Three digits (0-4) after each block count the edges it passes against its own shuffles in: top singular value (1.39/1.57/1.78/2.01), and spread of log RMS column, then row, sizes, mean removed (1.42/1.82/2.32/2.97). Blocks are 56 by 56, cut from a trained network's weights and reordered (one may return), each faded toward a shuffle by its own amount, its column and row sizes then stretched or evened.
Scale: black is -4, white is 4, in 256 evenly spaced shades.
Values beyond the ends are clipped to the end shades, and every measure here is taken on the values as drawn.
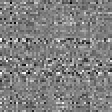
4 1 4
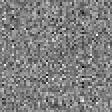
3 2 1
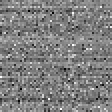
2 0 1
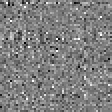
1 1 1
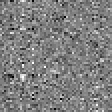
3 2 1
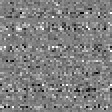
1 0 4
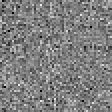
1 1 0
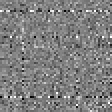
3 1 2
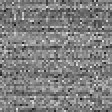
4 1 0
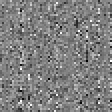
0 4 0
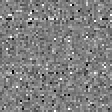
1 1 1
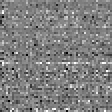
2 2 3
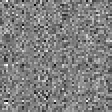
3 3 1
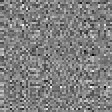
4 3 2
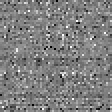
1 0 1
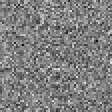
3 0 0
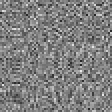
3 1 0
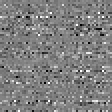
0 1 4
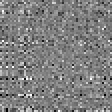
4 3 3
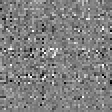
0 2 3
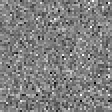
0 1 0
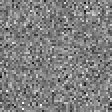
2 1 0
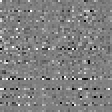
2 2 4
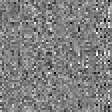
3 3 1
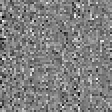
2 3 0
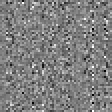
2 3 0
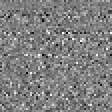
1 0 3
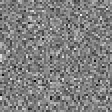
3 1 0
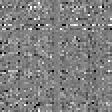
1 2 3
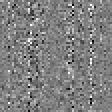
2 4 0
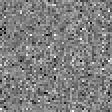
0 2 1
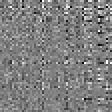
4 3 3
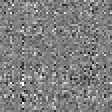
2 3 2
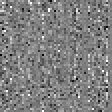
1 4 0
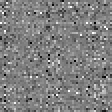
0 2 1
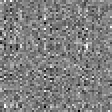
4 3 1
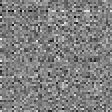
3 2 2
